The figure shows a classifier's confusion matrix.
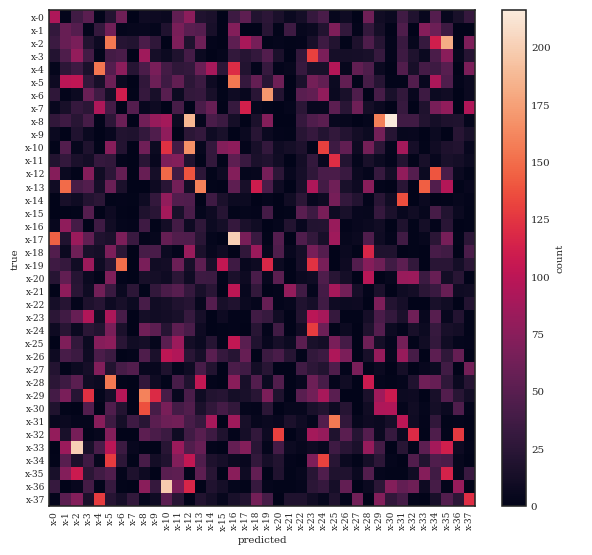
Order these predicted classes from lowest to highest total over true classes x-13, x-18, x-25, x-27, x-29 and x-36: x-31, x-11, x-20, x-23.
x-20, x-31, x-11, x-23
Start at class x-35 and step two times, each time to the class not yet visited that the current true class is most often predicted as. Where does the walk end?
x-5
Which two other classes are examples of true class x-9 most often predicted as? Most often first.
x-10, x-29
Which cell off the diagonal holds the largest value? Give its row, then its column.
x-8, x-30
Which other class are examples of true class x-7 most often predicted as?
x-17
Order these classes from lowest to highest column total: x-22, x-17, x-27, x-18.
x-27, x-22, x-17, x-18
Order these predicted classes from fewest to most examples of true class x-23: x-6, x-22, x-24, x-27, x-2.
x-27, x-22, x-6, x-2, x-24
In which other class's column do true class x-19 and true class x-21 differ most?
x-6
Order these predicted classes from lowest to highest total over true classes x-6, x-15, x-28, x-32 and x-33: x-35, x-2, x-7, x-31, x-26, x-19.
x-7, x-31, x-26, x-35, x-19, x-2
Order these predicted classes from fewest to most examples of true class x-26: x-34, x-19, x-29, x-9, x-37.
x-37, x-9, x-19, x-34, x-29
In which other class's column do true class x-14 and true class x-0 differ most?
x-31
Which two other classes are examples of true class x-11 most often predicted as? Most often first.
x-25, x-10
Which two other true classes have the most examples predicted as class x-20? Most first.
x-32, x-5
